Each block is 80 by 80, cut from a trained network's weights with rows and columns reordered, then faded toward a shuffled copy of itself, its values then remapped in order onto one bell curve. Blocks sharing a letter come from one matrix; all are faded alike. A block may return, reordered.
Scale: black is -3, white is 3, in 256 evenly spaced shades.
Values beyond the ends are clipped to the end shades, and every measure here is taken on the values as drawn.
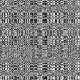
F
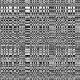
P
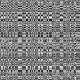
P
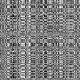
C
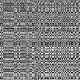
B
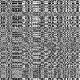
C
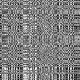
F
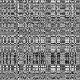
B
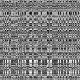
B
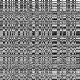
P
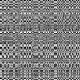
P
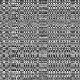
P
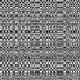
P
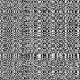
C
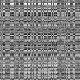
P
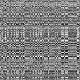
B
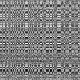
P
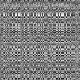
P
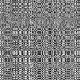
C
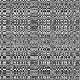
P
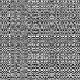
B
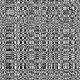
F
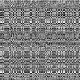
B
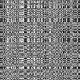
F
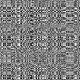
F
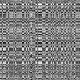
P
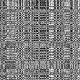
C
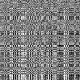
F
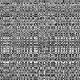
B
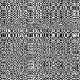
F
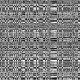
B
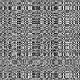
F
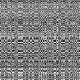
B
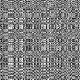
F
